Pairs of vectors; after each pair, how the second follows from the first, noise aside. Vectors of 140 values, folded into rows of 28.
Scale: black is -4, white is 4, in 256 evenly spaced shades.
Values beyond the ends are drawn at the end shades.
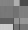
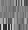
sign-scrambled.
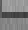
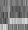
wrapped around, negated.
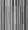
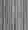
reversed, shrunk.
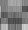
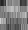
reversed, negated.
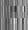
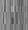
reversed, shrunk.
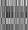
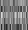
reversed, negated.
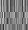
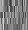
sign-scrambled.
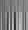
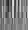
reversed, negated.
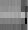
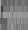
reversed, shrunk.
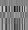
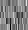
shuffled.
